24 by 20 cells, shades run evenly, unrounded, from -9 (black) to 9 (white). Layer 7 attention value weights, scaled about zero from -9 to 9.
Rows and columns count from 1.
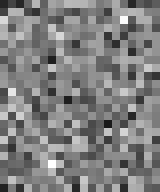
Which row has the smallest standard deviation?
11
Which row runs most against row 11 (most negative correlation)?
18
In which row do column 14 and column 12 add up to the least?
16
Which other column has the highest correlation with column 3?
1
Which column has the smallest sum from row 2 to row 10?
17
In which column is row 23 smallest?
10
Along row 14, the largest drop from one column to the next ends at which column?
5
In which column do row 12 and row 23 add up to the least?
7
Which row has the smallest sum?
13
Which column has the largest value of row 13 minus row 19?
2
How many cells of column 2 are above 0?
11
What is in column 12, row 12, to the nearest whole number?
-1
